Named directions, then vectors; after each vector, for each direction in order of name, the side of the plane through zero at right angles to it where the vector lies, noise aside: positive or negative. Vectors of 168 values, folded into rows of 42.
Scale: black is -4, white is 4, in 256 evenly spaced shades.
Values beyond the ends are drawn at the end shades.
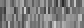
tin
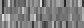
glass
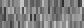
negative, positive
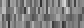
negative, negative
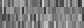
negative, positive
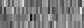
negative, positive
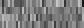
positive, negative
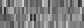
negative, positive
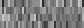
positive, negative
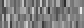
positive, positive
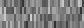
positive, negative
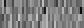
negative, positive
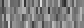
positive, positive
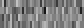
negative, positive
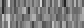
positive, positive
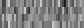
positive, positive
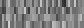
positive, positive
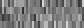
negative, positive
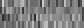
negative, positive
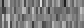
positive, positive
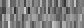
positive, positive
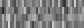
positive, positive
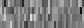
positive, negative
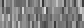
positive, negative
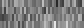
negative, positive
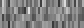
negative, negative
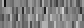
negative, positive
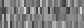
positive, positive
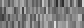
negative, positive
